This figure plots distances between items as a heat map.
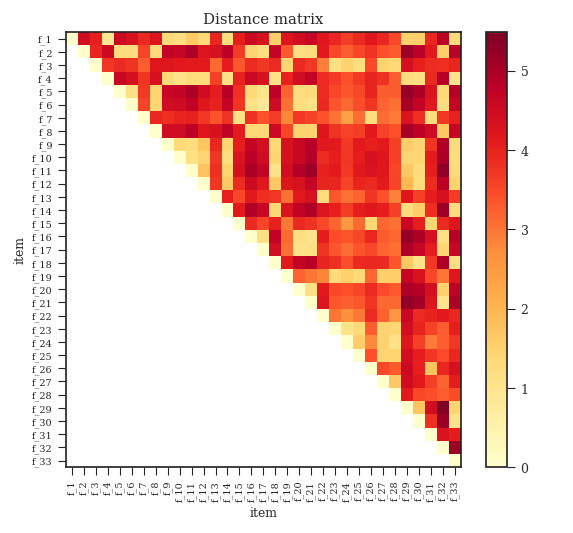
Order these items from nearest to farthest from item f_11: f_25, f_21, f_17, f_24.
f_24, f_25, f_17, f_21
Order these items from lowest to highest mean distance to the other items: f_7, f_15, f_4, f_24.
f_24, f_4, f_7, f_15
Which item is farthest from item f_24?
f_29
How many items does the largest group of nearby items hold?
11
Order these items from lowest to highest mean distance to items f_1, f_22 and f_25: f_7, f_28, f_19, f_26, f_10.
f_28, f_19, f_10, f_7, f_26
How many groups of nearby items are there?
5
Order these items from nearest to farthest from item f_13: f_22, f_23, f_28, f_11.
f_22, f_28, f_23, f_11
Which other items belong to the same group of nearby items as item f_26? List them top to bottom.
f_7, f_15, f_31
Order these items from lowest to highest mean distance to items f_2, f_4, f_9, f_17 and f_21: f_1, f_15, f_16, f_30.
f_16, f_1, f_30, f_15
